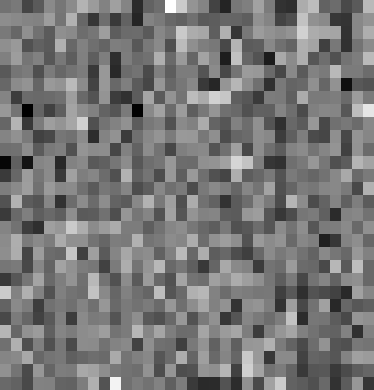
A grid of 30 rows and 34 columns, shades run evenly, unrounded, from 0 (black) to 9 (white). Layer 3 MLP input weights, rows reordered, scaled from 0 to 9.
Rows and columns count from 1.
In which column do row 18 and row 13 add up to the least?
3
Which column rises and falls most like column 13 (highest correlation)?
27
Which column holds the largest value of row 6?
31
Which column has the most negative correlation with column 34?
13
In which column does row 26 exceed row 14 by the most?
1
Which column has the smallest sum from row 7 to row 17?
26
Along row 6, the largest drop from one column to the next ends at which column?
11
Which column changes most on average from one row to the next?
21
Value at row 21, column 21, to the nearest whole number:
6
